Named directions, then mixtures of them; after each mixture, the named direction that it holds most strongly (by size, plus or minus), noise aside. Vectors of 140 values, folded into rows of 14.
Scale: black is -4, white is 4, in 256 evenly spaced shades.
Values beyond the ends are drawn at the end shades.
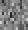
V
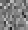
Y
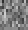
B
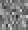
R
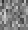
B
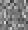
Y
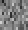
V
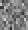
Y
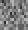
V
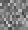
Y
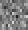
R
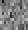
V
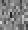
V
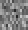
R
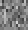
B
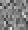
Y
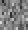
V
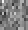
B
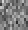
B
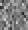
Y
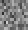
V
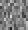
Y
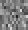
R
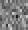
R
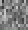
B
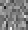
Y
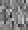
B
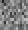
V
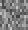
R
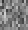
B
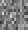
V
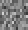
R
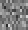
R
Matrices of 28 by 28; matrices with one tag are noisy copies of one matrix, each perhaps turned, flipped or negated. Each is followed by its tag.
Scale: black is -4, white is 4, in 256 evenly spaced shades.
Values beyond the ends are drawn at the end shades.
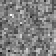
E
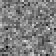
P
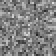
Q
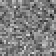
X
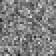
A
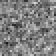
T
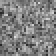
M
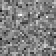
Q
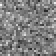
Q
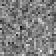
X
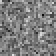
X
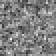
T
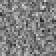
Q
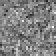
E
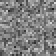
Q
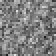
T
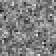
A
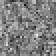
E
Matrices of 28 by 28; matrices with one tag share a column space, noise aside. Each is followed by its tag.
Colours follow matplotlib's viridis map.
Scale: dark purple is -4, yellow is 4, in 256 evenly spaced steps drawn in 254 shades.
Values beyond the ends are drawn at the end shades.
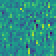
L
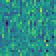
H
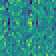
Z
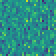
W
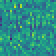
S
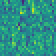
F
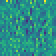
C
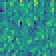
H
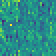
H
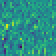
L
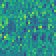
S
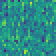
H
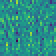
C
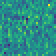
C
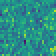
W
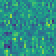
L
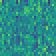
F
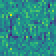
S
